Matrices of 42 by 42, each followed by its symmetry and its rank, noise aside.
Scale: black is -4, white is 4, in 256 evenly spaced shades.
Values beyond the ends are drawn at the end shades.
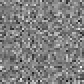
antisymmetric, rank six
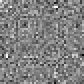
symmetric, rank eight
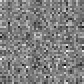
no symmetry, rank seven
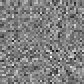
antisymmetric, rank six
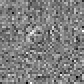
symmetric, rank eight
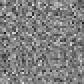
antisymmetric, rank six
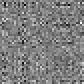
no symmetry, rank eight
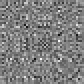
symmetric, rank six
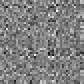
no symmetry, rank six
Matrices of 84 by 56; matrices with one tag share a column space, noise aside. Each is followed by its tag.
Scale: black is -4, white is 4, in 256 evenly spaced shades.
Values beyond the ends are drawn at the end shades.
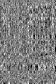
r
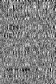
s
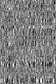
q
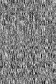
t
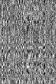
t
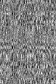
t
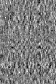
t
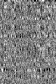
s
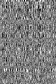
s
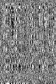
r
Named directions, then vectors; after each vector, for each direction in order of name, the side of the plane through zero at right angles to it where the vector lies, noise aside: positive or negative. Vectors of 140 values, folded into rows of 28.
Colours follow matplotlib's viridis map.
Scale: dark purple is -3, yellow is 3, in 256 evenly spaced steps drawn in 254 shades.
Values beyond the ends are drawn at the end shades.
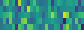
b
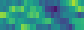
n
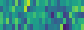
negative, positive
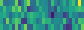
negative, positive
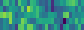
positive, positive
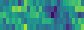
negative, positive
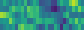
positive, positive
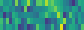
negative, negative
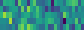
positive, positive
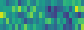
negative, positive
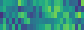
positive, negative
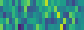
negative, negative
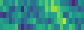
negative, negative
